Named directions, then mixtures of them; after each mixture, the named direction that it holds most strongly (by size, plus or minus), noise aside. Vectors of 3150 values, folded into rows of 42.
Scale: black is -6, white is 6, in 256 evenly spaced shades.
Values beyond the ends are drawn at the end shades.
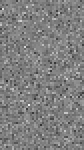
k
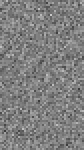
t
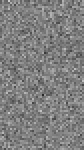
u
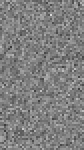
t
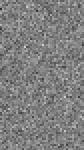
t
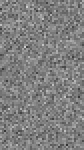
t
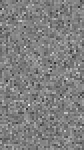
k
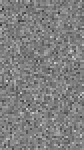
k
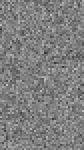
u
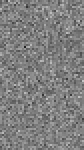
u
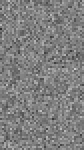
u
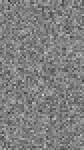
u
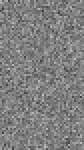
u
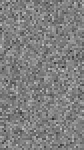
t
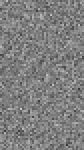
t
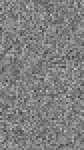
t
